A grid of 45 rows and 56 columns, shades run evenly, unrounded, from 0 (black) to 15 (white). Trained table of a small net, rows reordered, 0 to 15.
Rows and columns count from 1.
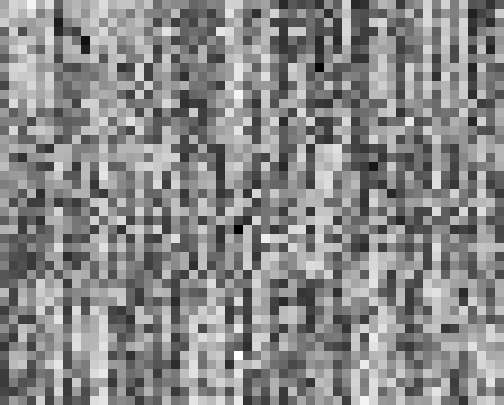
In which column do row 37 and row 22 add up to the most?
27
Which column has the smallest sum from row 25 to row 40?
46
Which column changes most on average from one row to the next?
38
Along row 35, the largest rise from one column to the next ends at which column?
9
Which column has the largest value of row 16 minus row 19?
42
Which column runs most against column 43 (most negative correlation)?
18
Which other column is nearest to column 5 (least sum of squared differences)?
50
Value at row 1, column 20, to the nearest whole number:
8
